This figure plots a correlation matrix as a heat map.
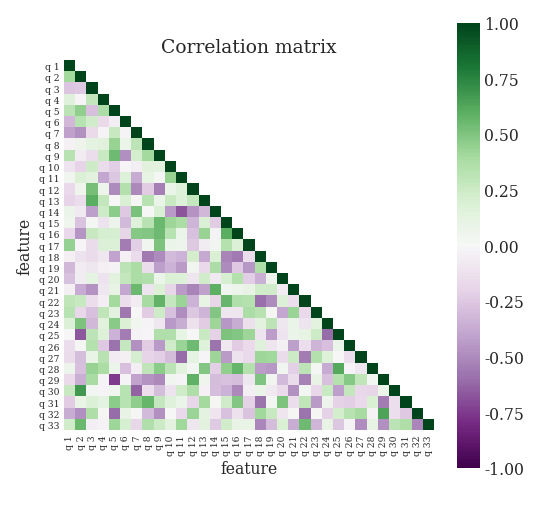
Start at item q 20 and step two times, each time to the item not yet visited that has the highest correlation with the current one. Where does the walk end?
q 8
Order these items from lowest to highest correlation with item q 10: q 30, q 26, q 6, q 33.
q 30, q 6, q 33, q 26
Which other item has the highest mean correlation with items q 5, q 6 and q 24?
q 2
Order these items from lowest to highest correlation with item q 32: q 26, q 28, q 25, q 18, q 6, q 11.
q 11, q 28, q 6, q 25, q 26, q 18
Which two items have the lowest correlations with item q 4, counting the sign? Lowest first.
q 11, q 26
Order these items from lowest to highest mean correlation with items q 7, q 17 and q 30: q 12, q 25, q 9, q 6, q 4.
q 12, q 6, q 25, q 4, q 9
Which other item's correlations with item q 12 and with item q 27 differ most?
q 14
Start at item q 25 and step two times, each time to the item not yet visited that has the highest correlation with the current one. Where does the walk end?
q 16
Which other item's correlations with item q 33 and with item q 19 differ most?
q 22
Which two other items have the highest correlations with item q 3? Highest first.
q 13, q 12
